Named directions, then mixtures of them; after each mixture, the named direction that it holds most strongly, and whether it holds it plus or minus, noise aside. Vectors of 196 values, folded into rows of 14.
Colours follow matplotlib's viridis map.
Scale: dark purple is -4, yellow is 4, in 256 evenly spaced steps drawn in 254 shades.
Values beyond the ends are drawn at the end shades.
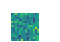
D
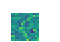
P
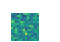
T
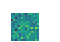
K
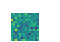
K, minus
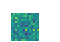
K, minus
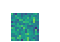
D, minus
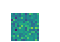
K, plus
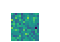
D, minus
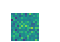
K, plus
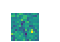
P, minus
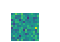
D, plus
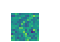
P, plus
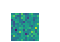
T, minus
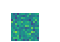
K, plus
